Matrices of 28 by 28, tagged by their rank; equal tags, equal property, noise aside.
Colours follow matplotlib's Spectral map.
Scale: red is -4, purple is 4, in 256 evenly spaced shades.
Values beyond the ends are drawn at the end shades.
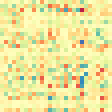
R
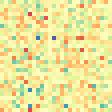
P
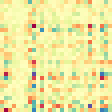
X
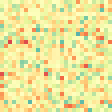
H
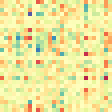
R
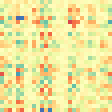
X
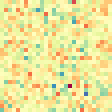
H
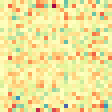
P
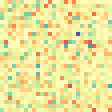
H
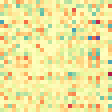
R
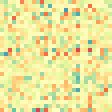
P
